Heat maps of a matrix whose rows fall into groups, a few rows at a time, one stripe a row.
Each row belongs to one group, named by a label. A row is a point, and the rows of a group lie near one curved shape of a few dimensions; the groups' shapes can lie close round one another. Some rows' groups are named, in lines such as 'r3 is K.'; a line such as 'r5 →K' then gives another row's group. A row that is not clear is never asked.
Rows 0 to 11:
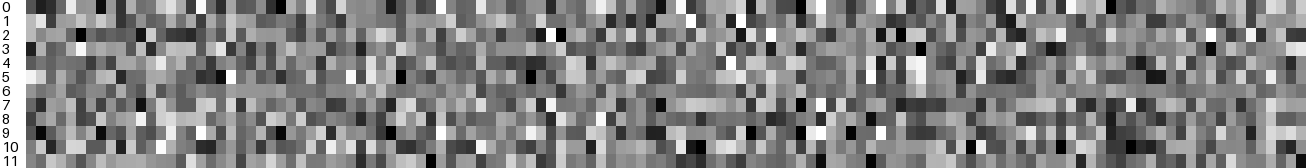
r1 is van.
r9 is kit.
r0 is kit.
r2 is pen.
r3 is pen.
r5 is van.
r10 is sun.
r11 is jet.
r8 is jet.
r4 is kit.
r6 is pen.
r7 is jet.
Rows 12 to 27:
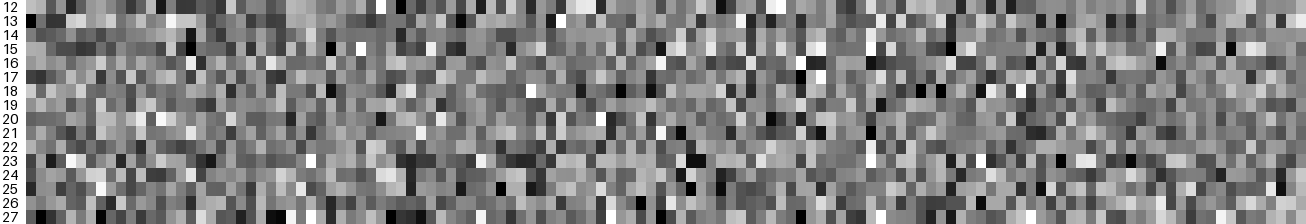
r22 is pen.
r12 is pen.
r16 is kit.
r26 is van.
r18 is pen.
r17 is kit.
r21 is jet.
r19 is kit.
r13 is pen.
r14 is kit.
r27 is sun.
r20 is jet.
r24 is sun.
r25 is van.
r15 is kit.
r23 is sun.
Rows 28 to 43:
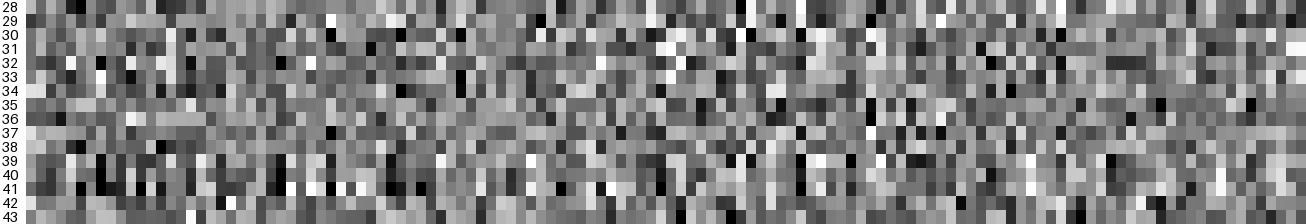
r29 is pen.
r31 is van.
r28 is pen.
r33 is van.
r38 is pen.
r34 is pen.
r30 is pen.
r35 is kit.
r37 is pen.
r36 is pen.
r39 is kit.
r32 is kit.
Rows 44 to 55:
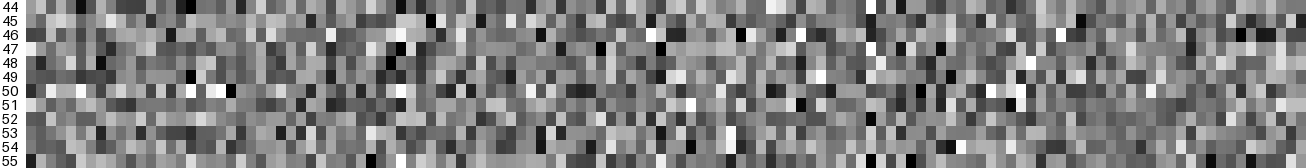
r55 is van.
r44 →pen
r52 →jet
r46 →pen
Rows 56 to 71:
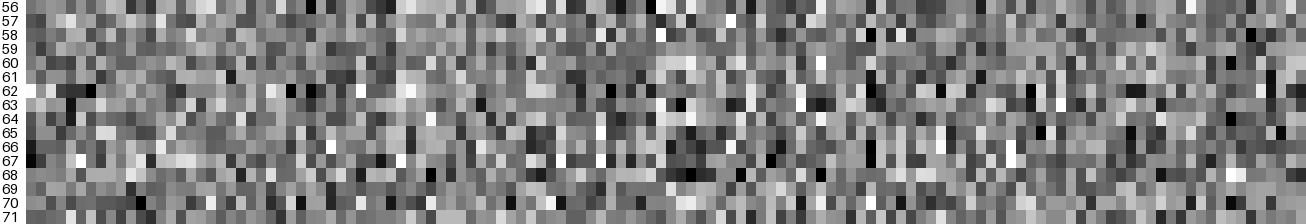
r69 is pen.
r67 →pen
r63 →kit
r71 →kit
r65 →van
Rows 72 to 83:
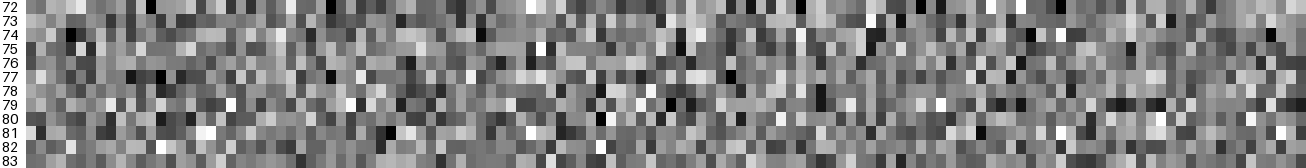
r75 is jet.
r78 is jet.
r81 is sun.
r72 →pen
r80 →van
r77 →kit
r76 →van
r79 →van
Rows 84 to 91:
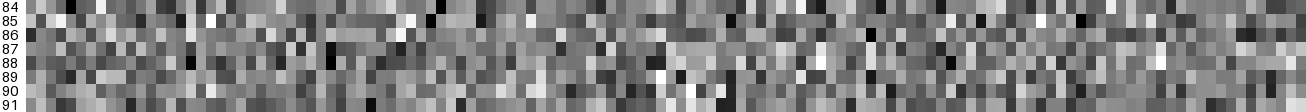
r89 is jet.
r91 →van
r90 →van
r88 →kit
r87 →van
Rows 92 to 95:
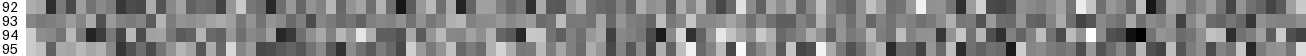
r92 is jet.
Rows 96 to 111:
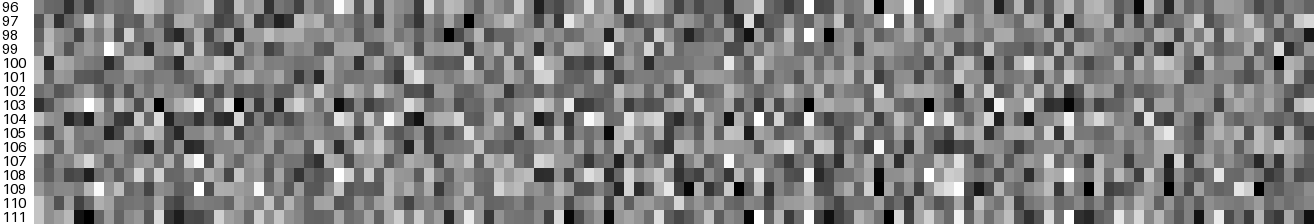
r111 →pen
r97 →pen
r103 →pen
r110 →pen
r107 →van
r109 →kit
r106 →pen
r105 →van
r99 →van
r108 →pen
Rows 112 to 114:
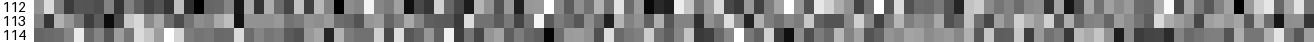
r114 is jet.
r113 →van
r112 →kit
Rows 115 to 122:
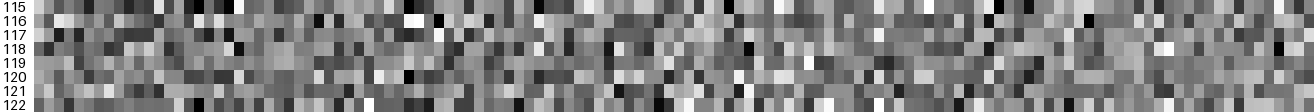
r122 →kit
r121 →van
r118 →van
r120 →van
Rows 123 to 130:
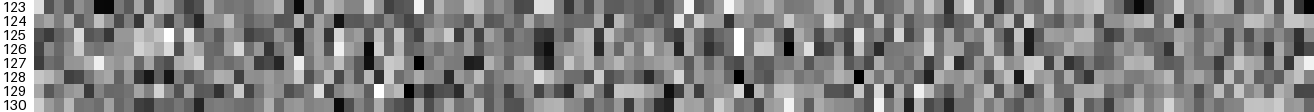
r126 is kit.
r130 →pen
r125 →kit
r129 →van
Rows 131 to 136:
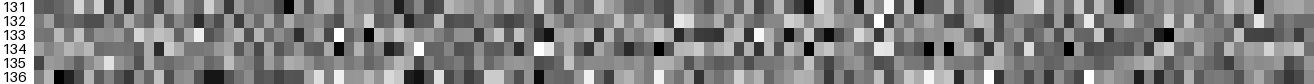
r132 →kit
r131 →kit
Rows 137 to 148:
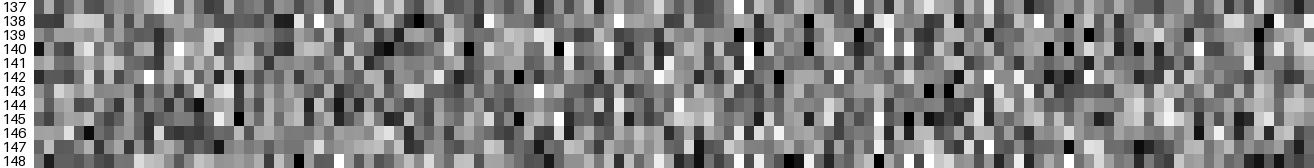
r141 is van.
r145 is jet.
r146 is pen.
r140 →pen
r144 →van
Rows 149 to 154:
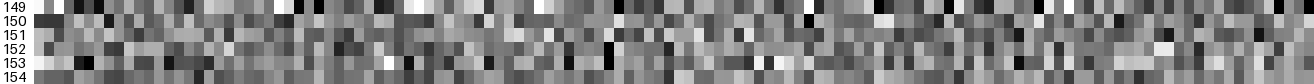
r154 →kit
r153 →pen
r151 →van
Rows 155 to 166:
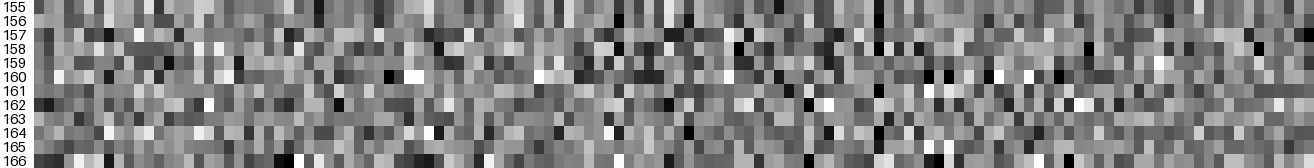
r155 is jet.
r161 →pen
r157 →van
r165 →pen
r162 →kit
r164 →jet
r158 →kit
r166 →sun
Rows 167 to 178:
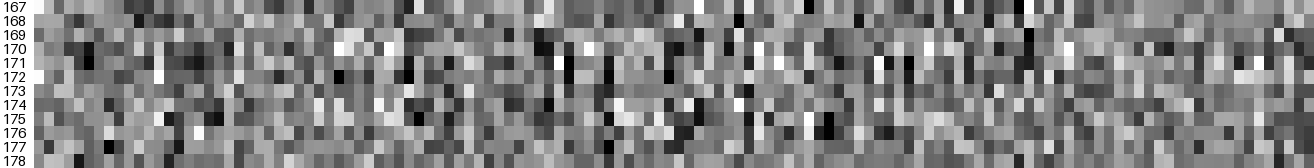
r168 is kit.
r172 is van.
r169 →van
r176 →kit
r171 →pen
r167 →van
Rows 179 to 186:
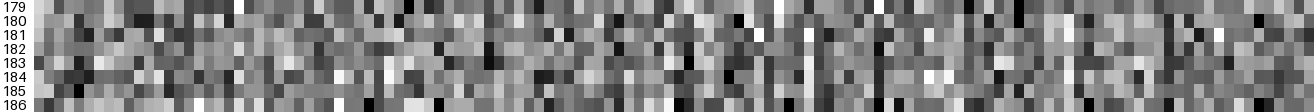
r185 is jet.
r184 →pen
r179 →van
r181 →pen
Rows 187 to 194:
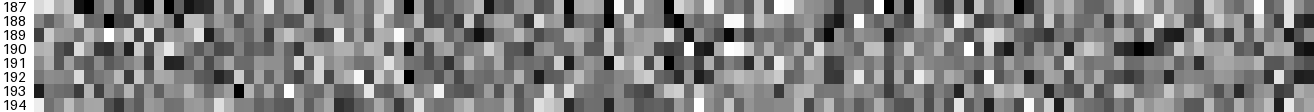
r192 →van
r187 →pen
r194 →van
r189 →sun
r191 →jet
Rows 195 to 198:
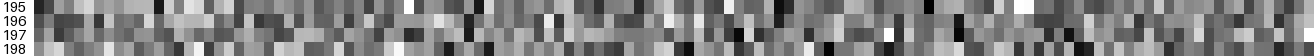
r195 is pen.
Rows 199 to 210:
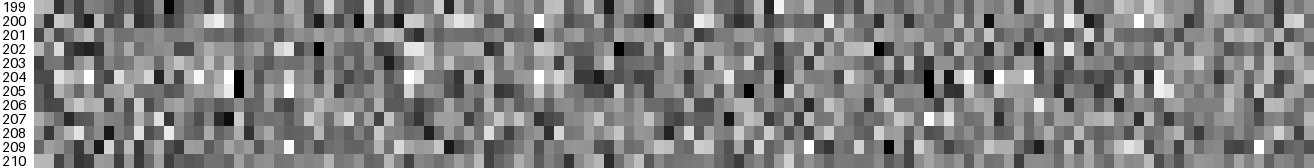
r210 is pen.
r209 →kit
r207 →pen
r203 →pen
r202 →sun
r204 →pen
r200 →sun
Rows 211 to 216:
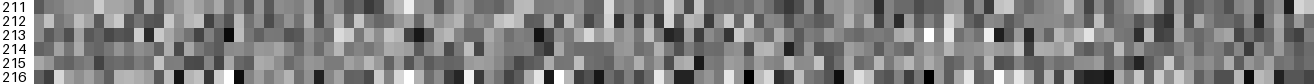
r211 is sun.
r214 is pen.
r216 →pen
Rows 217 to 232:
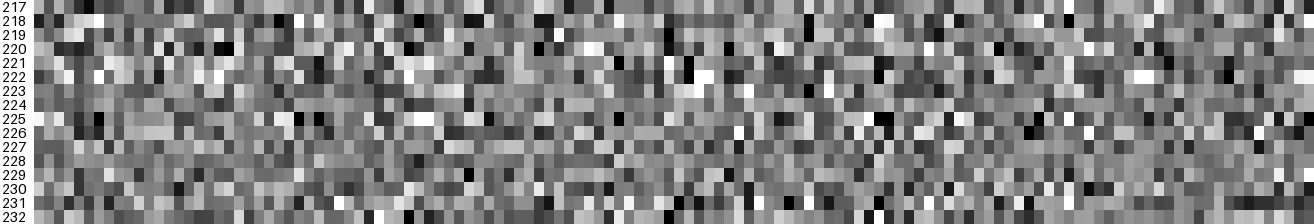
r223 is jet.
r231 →pen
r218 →sun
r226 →kit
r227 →kit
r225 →sun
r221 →sun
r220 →pen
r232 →van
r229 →van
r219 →jet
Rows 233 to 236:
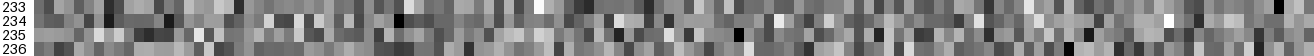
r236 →pen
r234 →sun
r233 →van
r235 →kit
